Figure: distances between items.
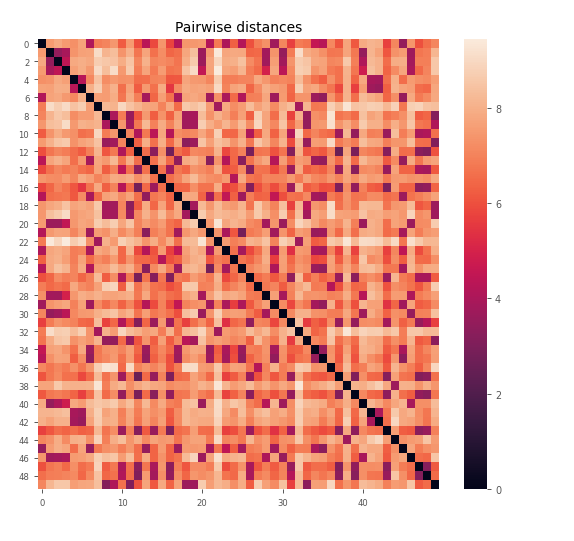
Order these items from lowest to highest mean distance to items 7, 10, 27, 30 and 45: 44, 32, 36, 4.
36, 32, 4, 44
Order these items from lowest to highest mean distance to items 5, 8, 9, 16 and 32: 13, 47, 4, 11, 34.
11, 47, 4, 34, 13
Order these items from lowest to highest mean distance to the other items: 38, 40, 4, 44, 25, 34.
34, 25, 4, 40, 44, 38
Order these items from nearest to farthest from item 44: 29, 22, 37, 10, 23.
29, 23, 37, 10, 22
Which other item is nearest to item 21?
25
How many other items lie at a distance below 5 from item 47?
10
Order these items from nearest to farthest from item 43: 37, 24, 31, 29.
37, 31, 29, 24
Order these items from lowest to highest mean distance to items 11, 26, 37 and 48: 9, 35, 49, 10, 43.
43, 10, 49, 9, 35
